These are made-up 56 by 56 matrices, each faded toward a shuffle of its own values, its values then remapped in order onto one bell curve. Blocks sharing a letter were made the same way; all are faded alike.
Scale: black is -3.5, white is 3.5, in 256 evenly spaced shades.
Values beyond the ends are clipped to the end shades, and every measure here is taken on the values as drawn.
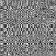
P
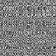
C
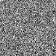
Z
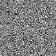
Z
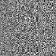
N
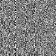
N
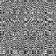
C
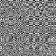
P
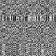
C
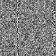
N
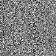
Z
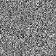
Z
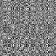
C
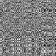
C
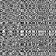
P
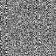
N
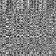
C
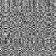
C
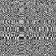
P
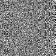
N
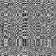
P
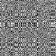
P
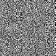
N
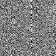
N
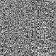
N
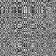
P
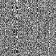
N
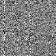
N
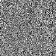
Z
